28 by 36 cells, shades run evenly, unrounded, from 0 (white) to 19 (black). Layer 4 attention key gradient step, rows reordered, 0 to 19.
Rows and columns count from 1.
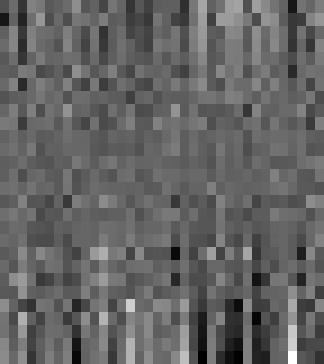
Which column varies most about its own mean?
33
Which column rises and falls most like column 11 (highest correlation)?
14
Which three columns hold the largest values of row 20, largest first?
20, 34, 29
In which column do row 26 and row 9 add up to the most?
23
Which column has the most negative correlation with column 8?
35
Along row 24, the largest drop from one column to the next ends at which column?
28
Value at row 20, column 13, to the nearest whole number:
10
